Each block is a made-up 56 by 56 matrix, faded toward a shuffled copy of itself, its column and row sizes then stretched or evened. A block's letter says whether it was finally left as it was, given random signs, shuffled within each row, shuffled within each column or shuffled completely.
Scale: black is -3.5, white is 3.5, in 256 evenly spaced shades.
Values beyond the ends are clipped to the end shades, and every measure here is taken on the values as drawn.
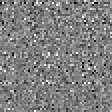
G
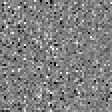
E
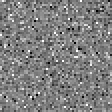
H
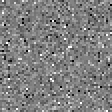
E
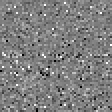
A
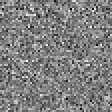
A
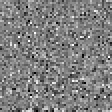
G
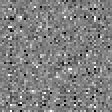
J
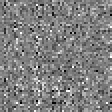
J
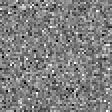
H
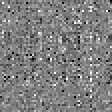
J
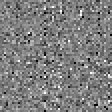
G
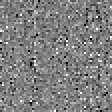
E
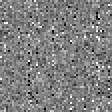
E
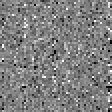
E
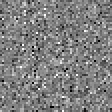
E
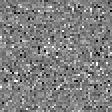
A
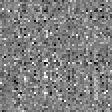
J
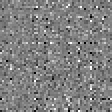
G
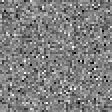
H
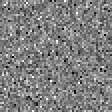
H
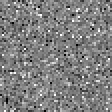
H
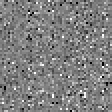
E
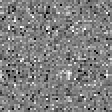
J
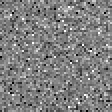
H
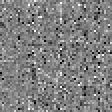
E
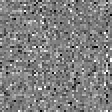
J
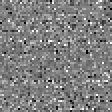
A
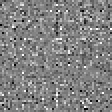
G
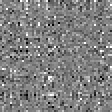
J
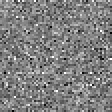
A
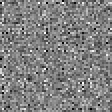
G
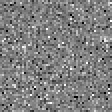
H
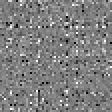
J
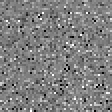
A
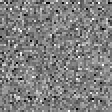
A
